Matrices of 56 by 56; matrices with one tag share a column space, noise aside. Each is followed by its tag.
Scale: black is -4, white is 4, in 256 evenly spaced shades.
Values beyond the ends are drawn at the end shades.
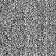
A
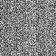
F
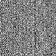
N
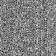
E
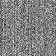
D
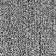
N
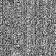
A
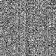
F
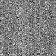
N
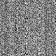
N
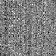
A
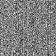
F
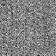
D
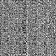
N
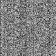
D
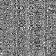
F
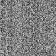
E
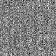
A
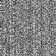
N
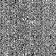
A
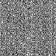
N
